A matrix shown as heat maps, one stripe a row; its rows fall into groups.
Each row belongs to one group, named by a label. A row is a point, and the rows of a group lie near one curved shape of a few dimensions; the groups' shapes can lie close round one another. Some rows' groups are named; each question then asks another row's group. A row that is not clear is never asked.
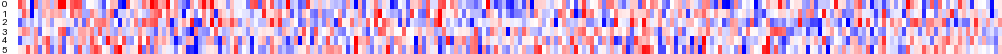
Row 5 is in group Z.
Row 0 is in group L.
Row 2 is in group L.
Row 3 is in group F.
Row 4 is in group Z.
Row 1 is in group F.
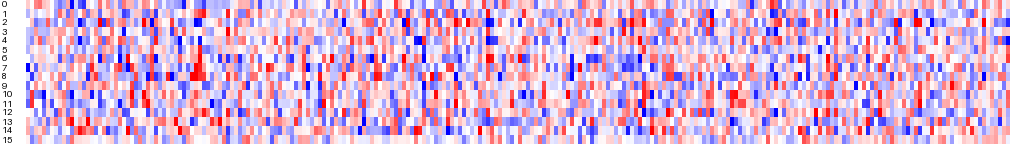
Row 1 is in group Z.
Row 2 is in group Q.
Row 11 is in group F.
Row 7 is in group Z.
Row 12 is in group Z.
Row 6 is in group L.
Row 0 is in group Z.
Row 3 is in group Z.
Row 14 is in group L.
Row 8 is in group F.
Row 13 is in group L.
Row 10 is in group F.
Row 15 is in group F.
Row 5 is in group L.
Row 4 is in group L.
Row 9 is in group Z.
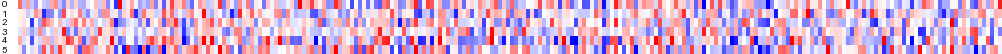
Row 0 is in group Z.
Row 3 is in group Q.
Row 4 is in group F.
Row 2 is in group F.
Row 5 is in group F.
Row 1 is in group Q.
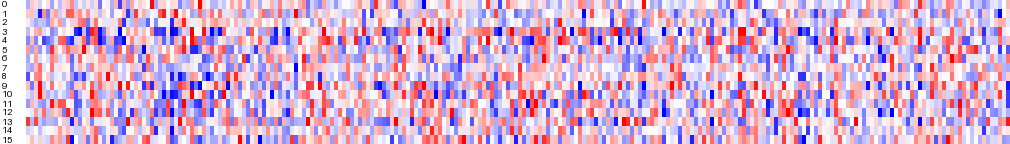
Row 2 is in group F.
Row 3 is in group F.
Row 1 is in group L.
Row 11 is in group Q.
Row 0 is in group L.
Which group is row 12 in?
F
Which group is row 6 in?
Z
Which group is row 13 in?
Z
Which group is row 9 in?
L
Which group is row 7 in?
L
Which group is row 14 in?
F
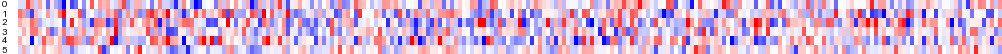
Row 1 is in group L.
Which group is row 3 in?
Z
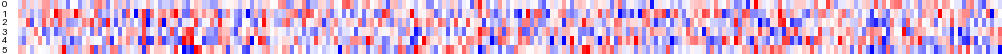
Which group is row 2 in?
F
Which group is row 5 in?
L
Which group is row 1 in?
L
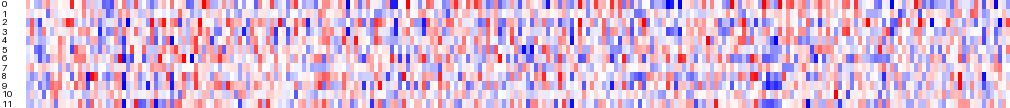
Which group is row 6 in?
F
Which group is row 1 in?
L
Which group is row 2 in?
L
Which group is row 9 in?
F
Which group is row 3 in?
L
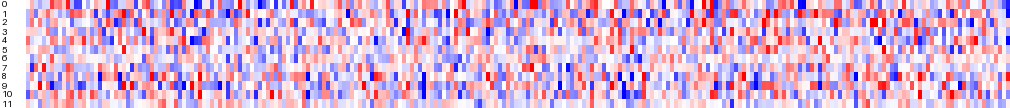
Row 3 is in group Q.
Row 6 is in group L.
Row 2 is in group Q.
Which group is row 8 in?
L
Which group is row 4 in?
L
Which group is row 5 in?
Z
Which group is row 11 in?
L
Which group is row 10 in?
Z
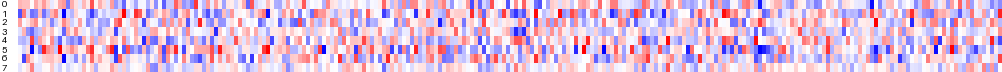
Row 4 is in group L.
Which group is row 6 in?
Z
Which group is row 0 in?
F
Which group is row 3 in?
F
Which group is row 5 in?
F
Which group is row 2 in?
Z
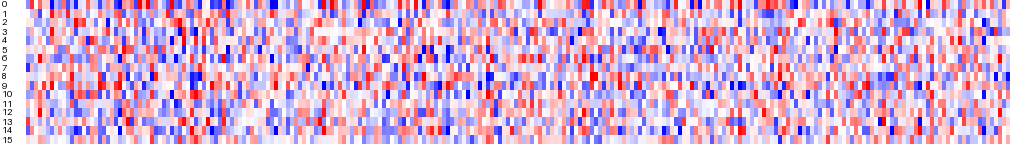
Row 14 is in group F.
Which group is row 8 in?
L
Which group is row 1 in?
F
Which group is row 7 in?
Z
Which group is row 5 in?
Z
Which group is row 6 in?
F
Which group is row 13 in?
Z
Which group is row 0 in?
F
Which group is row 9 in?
F
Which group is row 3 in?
Q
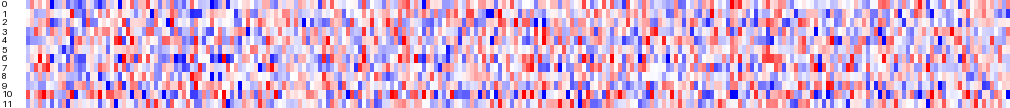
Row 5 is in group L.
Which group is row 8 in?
F
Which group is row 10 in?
F
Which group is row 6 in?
F
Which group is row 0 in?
F
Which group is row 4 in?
Z
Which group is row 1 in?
Q
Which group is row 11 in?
F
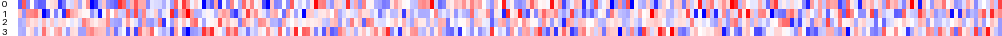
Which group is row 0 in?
F
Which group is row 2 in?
F
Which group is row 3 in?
L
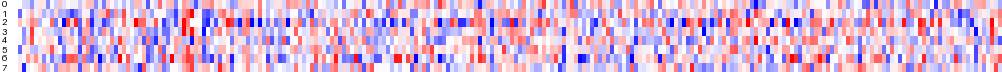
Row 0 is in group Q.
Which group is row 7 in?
F
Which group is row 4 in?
L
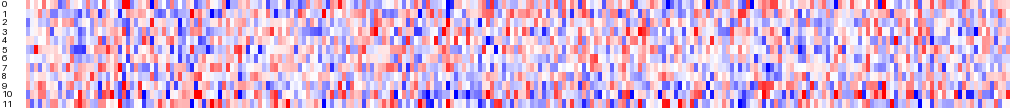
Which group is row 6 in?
L
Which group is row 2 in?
L
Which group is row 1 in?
F
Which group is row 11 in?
F
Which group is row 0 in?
Z
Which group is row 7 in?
F
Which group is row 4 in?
Q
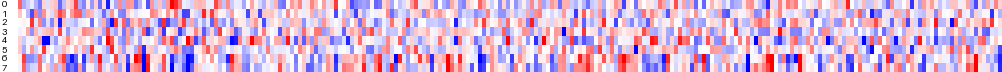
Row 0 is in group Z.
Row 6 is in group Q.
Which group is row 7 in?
Q
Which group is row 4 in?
Q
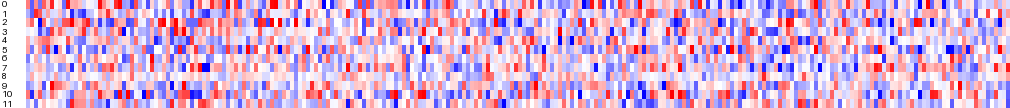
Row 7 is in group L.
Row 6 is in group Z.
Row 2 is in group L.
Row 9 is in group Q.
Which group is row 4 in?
F
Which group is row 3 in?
F
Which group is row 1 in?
Z
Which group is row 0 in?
F
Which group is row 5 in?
Z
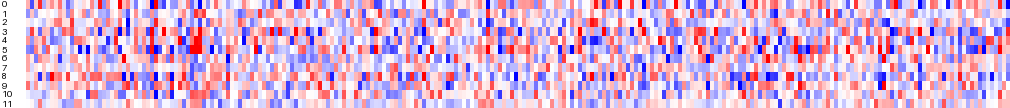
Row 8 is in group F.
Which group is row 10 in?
F
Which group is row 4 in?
Q
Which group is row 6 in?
Z
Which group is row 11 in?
L
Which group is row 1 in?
Z
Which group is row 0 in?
L
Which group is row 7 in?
L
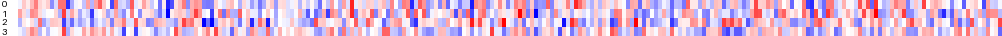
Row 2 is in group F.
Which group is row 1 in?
Z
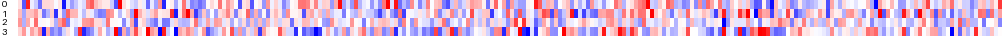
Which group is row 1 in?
Q
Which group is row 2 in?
F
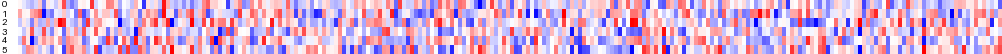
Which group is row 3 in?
L
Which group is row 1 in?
Q
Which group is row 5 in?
L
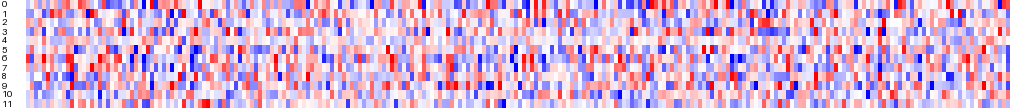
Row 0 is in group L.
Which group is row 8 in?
Z
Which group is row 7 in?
F
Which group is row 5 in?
Q
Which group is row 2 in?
Z
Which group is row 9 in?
Q
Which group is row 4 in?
Q
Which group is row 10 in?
F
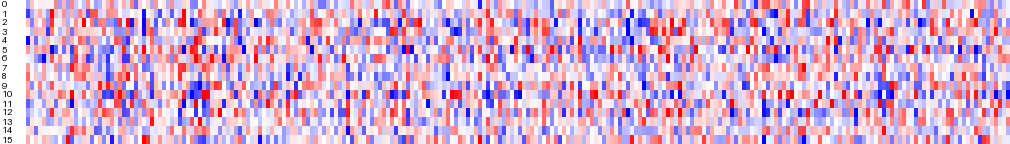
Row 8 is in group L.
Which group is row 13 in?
L
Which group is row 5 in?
Q
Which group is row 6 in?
F
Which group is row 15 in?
Q
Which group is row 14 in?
Z
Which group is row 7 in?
Z
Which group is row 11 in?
Z
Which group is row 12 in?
L
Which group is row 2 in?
L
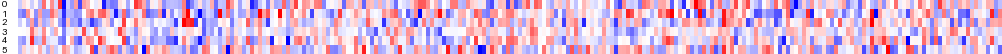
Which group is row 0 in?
Q
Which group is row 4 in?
L
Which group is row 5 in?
Q
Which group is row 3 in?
L
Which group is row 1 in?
Z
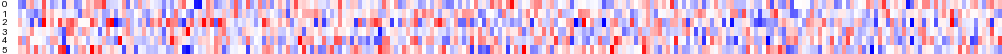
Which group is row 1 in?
Q
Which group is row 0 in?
L
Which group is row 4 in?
Z
